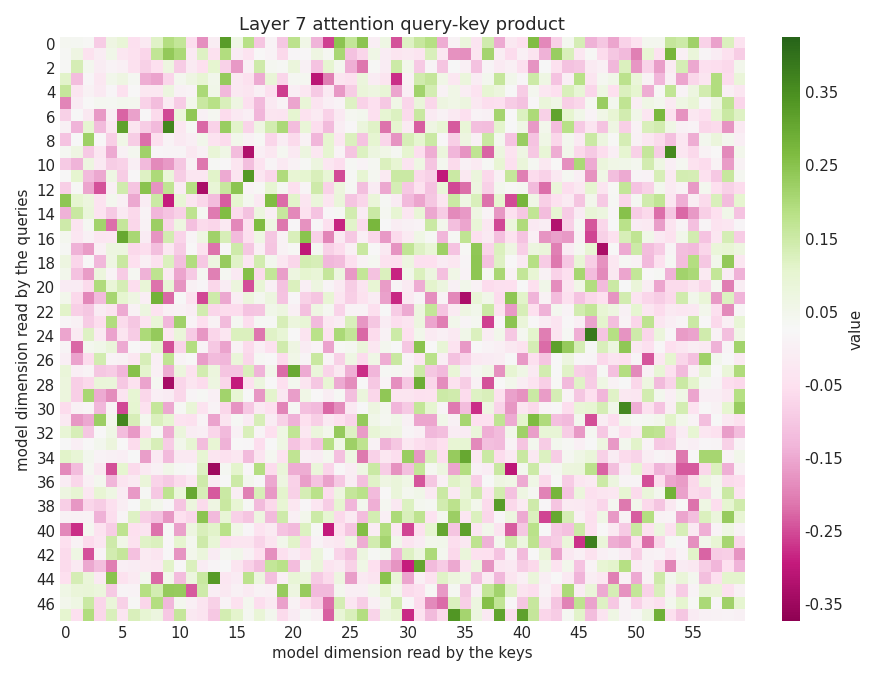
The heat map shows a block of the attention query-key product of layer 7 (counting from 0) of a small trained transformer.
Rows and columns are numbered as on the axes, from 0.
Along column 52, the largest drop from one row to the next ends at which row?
14
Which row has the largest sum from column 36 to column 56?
6
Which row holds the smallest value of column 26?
27
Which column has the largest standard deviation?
9
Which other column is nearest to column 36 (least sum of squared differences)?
22
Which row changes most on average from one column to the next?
19
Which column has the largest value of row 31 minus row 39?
42
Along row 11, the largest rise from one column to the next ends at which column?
34
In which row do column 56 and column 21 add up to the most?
45
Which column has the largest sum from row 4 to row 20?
36
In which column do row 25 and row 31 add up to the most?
41
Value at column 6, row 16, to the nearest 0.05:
0.2
